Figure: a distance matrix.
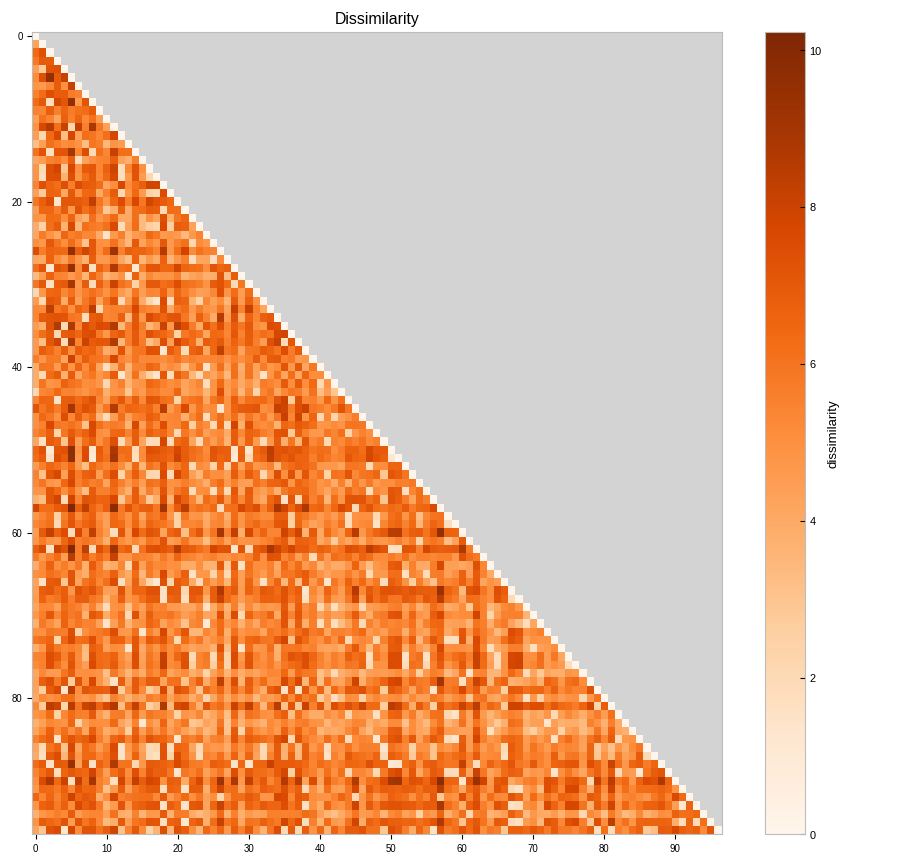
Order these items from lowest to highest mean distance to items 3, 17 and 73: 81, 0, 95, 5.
0, 81, 95, 5
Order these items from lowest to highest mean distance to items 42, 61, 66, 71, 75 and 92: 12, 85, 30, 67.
12, 85, 30, 67
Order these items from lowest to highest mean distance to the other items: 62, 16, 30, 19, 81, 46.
19, 46, 16, 30, 81, 62
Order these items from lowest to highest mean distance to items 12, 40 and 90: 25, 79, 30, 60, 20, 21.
60, 21, 25, 79, 20, 30
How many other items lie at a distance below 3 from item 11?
4
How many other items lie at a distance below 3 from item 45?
3
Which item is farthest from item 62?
5
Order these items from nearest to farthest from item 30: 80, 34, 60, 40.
80, 40, 34, 60
